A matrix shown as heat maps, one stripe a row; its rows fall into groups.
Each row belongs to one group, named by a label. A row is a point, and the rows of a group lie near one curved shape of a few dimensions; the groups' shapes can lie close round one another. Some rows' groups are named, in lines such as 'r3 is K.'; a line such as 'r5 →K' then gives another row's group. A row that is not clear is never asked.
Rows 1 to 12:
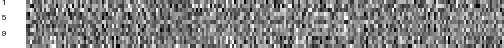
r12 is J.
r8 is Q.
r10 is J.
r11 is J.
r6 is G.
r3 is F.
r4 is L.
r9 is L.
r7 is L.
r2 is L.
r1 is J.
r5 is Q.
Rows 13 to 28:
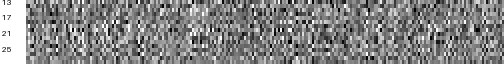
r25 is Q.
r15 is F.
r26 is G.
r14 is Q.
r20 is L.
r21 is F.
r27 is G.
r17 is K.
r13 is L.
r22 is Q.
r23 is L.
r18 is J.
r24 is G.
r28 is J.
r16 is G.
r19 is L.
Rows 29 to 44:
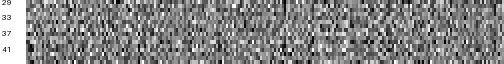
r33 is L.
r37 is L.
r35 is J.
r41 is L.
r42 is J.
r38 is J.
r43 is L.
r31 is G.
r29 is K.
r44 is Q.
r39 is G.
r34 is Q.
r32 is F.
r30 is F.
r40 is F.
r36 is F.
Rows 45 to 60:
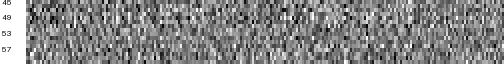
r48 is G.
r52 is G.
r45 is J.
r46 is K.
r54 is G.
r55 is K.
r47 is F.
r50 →G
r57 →G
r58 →Q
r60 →G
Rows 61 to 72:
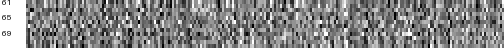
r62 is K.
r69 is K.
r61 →K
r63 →Q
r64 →Q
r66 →F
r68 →Q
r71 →Q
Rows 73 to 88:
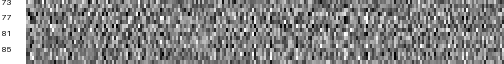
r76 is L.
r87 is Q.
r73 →F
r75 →G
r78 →G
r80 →J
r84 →J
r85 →K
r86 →Q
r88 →J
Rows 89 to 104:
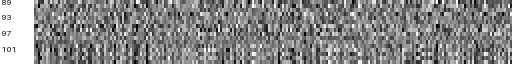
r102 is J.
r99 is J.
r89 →Q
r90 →J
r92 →K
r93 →J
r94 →L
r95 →L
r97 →G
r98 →L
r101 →F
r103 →Q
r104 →J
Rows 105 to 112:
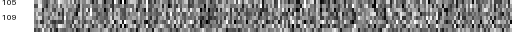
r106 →Q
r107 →L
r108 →F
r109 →Q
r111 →J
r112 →G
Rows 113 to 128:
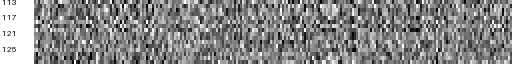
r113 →J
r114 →J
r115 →G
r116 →G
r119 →G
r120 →K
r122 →K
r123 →F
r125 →Q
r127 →F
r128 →L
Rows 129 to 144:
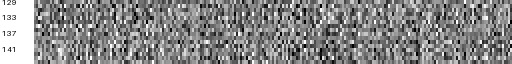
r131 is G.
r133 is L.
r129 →J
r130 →L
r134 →J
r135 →F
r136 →F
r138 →K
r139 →K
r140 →K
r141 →J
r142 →J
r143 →L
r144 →K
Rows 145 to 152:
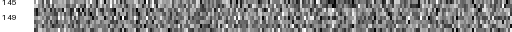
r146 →K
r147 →L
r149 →J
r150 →G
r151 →K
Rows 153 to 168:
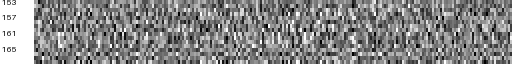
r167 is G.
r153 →Q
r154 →G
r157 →Q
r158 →F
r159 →L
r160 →K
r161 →J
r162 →K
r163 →G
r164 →J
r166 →G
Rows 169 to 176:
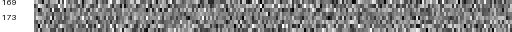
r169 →Q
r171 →F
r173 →F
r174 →K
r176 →K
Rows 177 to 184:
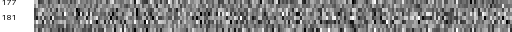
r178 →K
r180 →L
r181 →K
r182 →L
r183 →K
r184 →J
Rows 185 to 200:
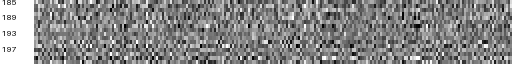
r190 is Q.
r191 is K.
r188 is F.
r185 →F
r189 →F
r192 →G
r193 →J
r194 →J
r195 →L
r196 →L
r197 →Q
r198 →Q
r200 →Q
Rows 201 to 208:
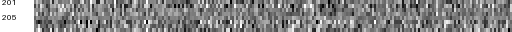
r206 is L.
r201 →F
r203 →J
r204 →L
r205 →J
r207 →J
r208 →F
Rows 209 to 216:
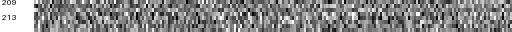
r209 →F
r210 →L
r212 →K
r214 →F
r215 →J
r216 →G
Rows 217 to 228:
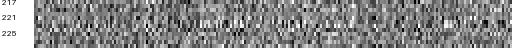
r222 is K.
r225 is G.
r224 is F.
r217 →F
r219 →G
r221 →Q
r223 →L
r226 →J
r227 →F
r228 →G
